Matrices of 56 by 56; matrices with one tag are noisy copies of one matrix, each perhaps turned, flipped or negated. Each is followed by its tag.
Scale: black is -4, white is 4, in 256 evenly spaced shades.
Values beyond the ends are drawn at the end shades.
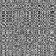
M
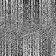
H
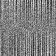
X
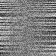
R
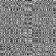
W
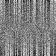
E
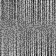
X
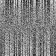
E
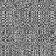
M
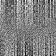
H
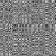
W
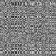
M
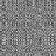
M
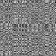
W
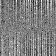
X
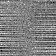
X
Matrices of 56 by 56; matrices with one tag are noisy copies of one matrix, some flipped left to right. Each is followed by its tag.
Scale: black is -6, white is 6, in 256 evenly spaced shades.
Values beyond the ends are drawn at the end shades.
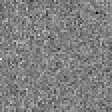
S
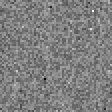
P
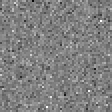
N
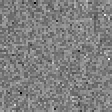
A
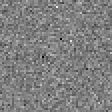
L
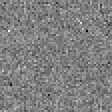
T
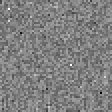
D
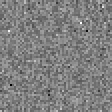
T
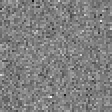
N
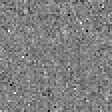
T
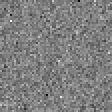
N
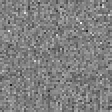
T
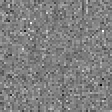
T
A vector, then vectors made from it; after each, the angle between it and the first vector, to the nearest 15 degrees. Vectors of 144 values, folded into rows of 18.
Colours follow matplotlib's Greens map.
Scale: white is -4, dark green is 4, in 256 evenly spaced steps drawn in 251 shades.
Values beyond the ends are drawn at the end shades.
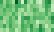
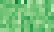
30 degrees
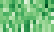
90 degrees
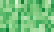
150 degrees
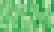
150 degrees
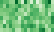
30 degrees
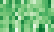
45 degrees
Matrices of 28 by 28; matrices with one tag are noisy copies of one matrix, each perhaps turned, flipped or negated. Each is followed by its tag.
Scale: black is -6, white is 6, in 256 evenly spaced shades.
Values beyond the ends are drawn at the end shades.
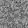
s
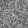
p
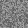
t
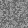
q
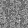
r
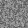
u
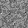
q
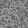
p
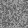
t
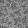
s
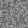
q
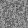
u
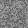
t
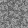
s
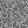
q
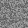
r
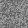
t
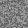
u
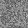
t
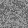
t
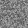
q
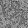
p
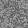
p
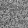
r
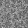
s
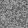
t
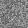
t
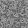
s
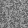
r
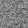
r
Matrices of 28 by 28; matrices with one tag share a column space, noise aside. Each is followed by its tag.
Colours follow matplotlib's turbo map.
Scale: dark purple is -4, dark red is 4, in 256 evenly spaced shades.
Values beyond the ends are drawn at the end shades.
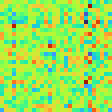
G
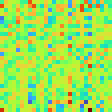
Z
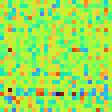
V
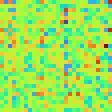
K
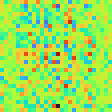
G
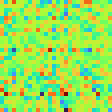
V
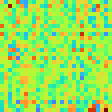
Z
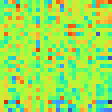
Z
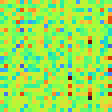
K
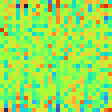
Z
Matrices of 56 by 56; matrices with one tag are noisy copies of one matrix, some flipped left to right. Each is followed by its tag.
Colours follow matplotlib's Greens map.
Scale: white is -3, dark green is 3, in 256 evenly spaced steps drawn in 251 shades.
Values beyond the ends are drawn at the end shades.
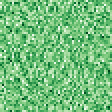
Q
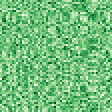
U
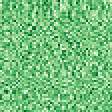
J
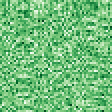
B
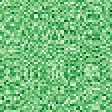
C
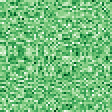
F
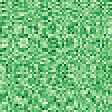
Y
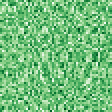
Q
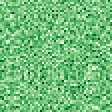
C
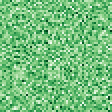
C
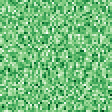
Q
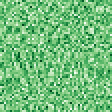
Q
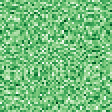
C
